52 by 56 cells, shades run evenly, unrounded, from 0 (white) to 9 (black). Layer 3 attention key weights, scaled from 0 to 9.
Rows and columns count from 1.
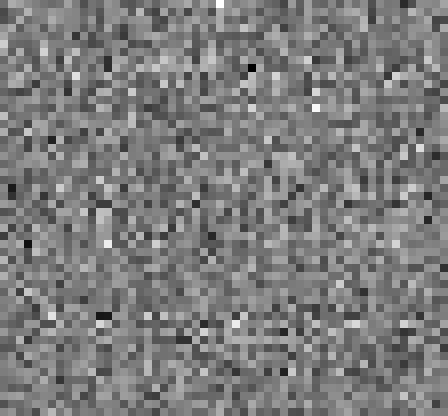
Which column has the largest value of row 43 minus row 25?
51
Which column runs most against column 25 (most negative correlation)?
39
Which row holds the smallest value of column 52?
24
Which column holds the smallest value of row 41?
30
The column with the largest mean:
41
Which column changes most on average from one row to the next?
26
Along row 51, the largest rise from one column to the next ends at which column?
55
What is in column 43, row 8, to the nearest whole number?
3
